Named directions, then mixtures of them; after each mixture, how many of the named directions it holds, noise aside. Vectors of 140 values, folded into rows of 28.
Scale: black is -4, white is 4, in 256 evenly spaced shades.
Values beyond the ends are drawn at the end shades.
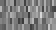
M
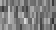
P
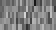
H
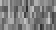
two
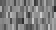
two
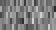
two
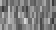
one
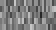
one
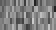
two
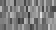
one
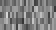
two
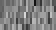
one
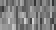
two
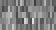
three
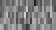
one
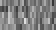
one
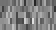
three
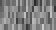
one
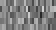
one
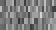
one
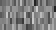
two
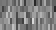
three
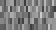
one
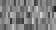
two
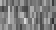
one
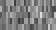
one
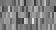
three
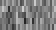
three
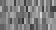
one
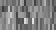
three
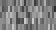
three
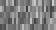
three
